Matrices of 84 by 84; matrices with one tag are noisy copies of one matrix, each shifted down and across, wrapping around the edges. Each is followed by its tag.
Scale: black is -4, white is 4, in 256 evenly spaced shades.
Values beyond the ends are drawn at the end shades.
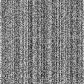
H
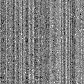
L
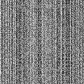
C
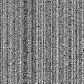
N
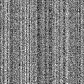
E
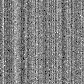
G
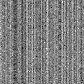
N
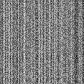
N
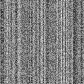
E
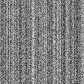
H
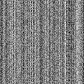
G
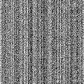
H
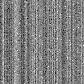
G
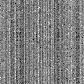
C
